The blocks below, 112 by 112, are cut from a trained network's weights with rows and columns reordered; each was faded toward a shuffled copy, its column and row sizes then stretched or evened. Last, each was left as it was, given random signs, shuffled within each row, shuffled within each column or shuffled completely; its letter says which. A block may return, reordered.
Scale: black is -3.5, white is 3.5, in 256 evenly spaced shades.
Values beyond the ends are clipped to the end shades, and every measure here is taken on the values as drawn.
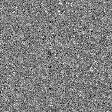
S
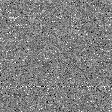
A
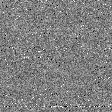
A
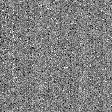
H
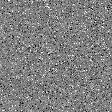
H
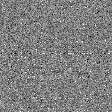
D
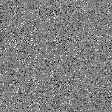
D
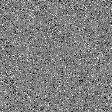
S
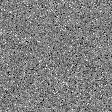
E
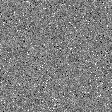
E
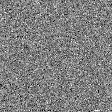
A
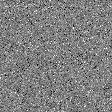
E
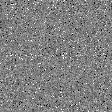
S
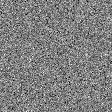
E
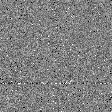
S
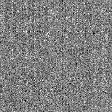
D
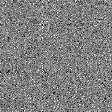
D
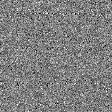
S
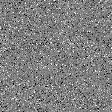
A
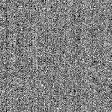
D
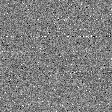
A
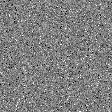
H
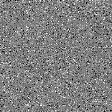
D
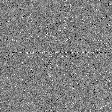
S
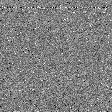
A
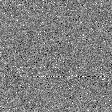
A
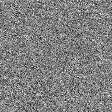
S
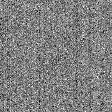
H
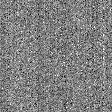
H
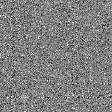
S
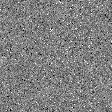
H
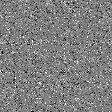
S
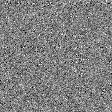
A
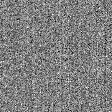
H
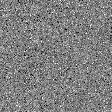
H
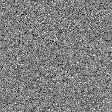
A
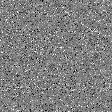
A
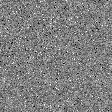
E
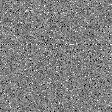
S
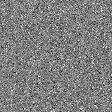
H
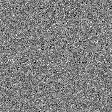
A
